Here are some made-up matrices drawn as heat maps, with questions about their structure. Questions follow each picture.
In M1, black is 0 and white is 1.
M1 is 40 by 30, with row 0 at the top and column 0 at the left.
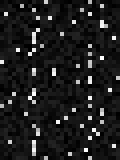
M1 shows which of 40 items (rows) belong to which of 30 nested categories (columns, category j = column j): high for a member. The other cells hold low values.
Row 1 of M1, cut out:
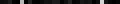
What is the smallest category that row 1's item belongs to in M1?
5
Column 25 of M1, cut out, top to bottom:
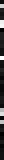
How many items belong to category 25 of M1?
7
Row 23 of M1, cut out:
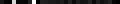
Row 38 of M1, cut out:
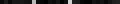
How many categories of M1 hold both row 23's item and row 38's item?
1
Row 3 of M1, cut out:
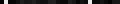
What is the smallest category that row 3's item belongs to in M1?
1
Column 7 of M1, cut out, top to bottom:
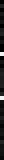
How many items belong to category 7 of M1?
2
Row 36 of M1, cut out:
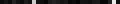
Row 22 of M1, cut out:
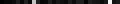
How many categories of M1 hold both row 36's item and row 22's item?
1
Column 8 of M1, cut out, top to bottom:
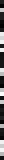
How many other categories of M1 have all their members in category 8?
10
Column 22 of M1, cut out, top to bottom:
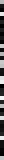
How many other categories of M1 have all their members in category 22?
8
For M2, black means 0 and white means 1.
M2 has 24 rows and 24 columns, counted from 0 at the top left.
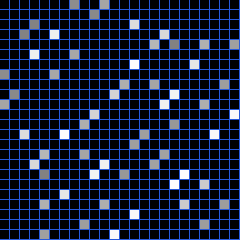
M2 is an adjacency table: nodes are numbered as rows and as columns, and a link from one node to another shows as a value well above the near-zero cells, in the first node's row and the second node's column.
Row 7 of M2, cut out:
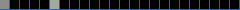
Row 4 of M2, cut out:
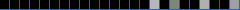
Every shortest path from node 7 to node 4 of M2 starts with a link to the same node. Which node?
node 0
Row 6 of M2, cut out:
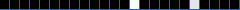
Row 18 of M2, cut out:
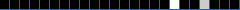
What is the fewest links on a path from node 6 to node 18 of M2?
7
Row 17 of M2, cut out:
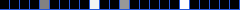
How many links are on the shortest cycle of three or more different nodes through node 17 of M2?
4
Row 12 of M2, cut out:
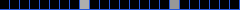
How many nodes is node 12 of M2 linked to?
2
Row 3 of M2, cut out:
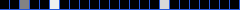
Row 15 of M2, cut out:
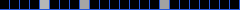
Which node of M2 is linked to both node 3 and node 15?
node 16
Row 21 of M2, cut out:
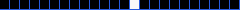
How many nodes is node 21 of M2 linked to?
1
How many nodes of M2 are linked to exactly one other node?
4
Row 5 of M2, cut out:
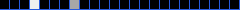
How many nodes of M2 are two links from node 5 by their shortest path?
3
